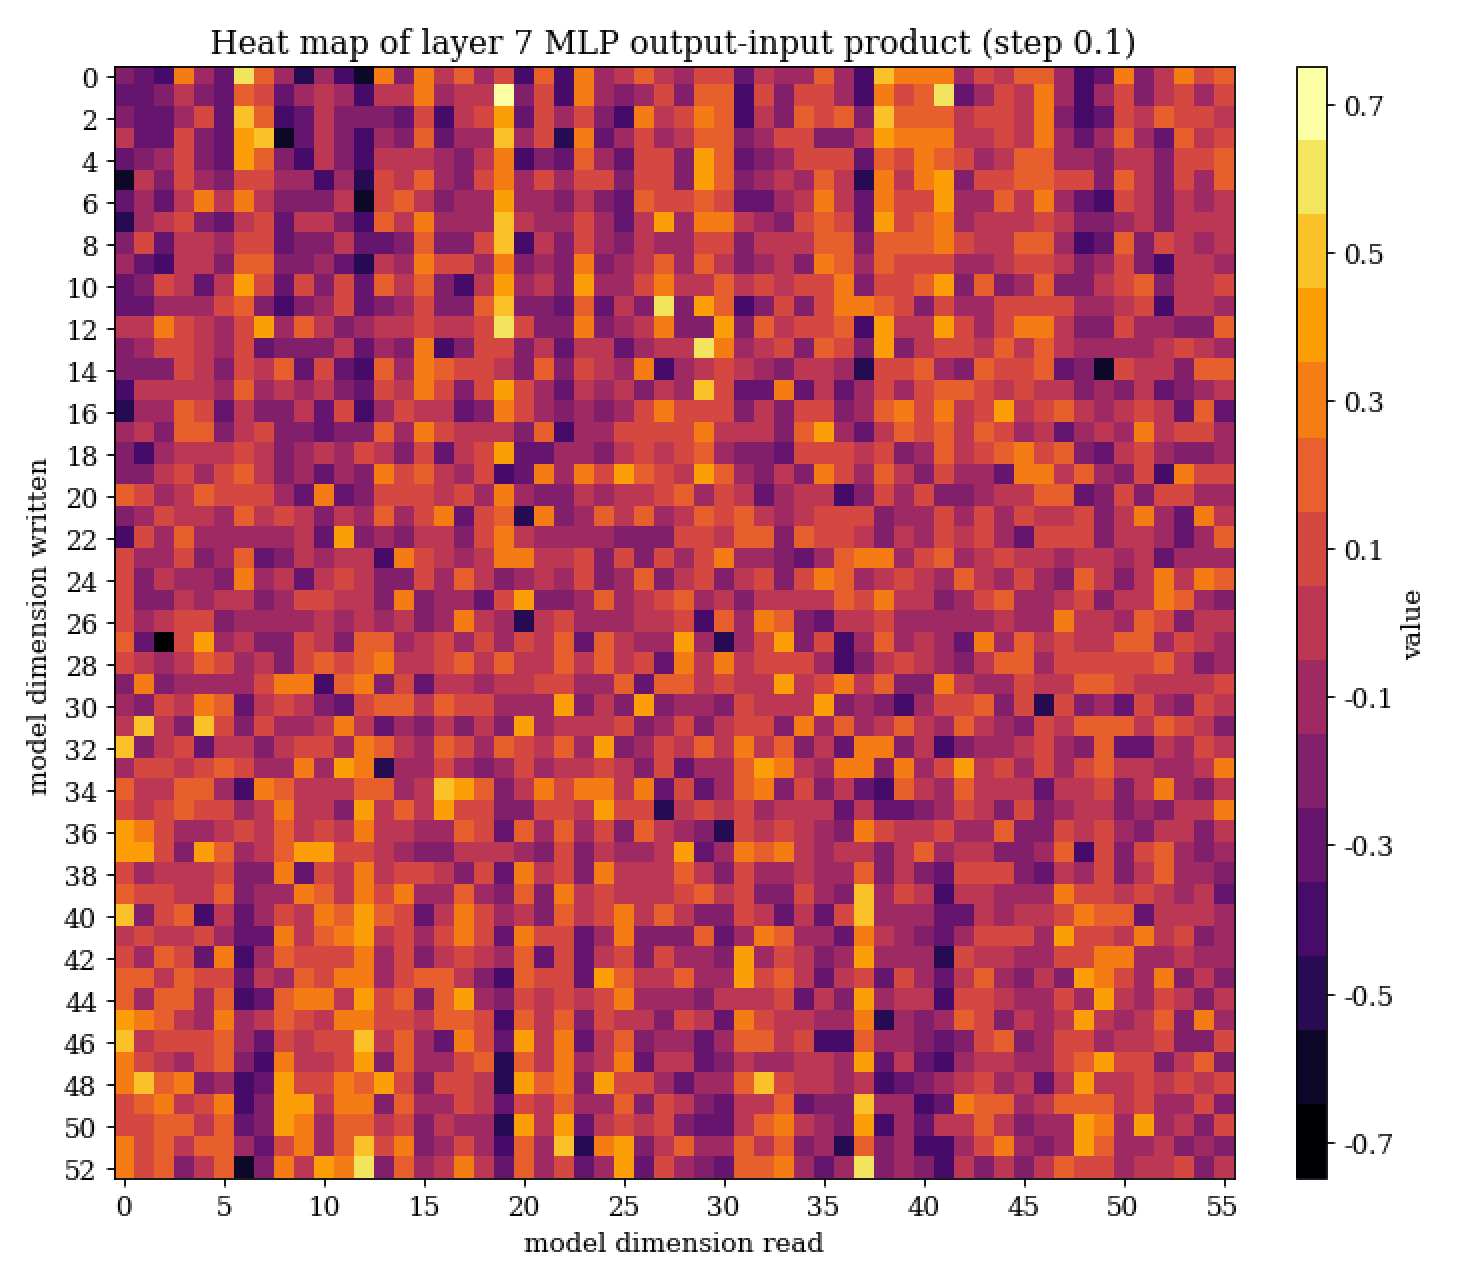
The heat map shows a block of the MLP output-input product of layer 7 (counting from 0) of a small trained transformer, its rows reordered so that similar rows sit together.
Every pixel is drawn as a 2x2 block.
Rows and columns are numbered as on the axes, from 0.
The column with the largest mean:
3
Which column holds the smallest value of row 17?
22
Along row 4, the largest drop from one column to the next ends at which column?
20
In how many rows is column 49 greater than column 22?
19
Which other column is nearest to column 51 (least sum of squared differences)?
43
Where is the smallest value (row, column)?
27, 2
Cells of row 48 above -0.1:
38
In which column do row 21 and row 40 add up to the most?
37
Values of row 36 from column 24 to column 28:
0.1 -0.2 0.2 0 -0.1
